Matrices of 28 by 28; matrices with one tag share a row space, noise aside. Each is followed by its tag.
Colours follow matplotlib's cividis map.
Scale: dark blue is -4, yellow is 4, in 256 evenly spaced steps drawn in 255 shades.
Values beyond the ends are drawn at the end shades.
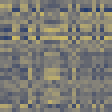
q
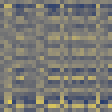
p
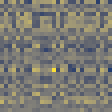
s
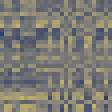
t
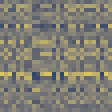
s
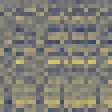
p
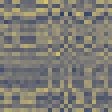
t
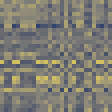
t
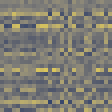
t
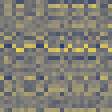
p
